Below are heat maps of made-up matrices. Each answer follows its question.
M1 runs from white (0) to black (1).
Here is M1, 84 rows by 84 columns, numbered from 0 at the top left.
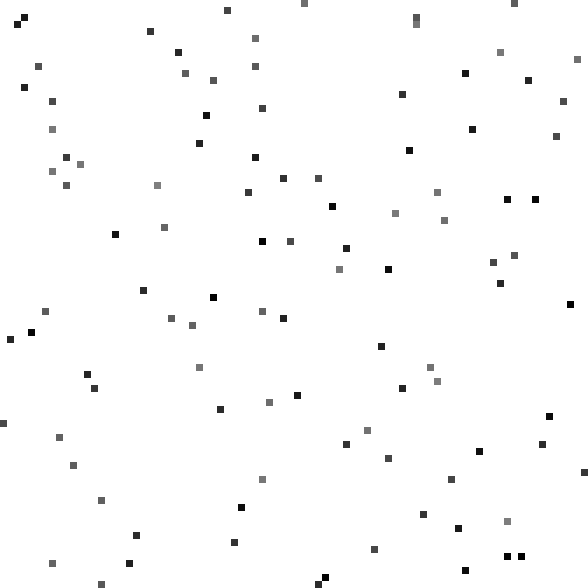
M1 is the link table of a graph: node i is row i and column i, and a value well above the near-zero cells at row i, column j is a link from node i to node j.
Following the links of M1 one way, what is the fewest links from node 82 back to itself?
5
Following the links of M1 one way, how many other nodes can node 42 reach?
2
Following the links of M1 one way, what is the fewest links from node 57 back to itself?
3
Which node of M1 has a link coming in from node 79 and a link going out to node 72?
node 74
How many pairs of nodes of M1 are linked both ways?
4
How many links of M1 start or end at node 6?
1
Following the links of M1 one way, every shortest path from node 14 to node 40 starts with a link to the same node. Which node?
node 7
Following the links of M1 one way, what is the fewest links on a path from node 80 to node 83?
3
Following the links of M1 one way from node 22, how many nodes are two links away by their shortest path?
2
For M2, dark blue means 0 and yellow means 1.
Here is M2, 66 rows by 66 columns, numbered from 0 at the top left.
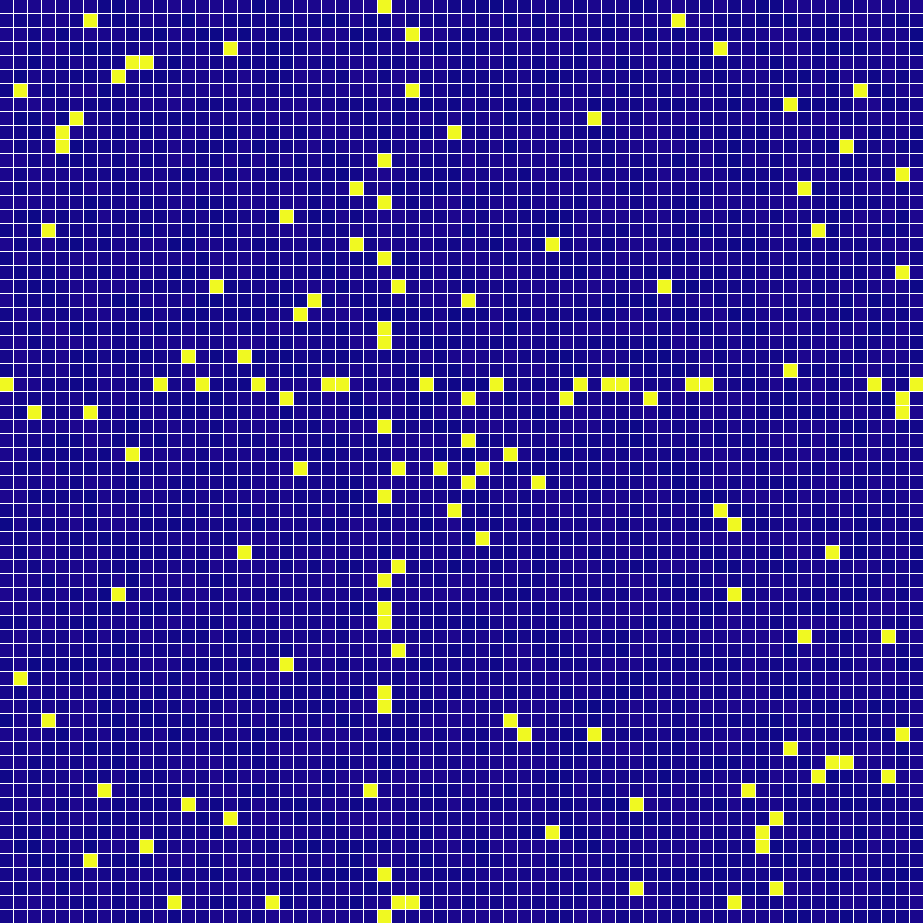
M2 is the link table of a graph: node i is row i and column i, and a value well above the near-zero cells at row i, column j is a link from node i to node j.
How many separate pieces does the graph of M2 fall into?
4
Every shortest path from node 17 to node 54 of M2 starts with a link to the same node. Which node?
node 39
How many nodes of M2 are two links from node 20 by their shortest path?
4
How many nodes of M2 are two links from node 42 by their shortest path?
3
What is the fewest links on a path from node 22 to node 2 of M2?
6
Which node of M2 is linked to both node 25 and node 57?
node 13
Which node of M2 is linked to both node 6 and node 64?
node 29
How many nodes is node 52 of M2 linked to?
3
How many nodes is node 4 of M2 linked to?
2
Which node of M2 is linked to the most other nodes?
node 27
